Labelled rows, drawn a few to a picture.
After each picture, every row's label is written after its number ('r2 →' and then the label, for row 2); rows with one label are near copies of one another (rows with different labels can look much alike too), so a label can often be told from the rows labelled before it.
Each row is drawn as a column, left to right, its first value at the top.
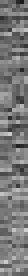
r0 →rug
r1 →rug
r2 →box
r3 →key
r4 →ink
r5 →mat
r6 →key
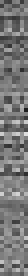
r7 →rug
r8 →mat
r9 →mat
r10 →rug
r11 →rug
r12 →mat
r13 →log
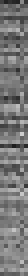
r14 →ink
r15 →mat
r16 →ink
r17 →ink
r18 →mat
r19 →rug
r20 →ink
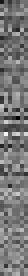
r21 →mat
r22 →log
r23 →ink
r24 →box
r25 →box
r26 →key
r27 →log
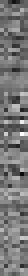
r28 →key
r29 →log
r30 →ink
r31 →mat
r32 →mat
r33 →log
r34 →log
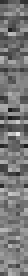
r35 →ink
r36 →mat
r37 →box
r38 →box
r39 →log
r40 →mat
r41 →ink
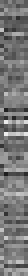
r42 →key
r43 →log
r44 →rug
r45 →box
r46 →rug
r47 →rug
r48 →log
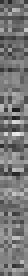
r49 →mat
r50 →log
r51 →mat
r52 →log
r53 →log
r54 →rug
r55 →mat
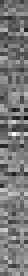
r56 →ink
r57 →key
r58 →rug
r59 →log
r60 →box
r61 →mat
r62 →box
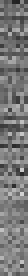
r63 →key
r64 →ink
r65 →box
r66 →ink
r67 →mat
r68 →rug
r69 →mat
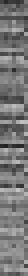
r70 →ink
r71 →ink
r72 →ink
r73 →mat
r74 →ink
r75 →ink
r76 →rug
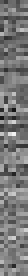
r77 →box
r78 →mat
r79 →log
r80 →log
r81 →ink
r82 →key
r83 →key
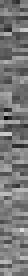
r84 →rug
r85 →box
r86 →box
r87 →ink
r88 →ink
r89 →key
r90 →key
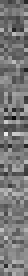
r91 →key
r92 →log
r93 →ink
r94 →box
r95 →rug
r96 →box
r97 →mat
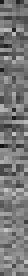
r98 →mat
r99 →key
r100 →key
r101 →box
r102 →ink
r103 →ink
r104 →rug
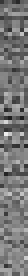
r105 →ink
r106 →log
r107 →box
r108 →mat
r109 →mat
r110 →box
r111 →key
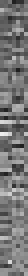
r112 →log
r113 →log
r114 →rug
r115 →ink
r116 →mat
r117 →ink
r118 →box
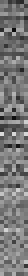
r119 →box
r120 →key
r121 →ink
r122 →box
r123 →ink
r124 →mat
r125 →rug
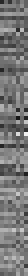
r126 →mat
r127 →key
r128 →mat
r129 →key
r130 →box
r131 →key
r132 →log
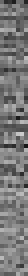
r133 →key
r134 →mat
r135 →ink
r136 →mat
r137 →box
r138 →log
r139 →ink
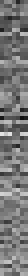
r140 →box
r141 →rug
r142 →rug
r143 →key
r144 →ink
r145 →box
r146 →box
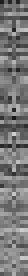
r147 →ink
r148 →key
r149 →mat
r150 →box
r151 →mat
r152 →key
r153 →key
